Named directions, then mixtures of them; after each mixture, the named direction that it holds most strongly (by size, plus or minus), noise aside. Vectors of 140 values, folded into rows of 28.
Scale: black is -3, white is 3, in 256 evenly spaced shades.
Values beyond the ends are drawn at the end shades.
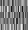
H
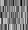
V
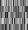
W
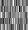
W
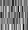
H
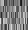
V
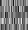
W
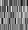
H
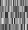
W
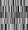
W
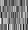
V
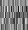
H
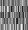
H
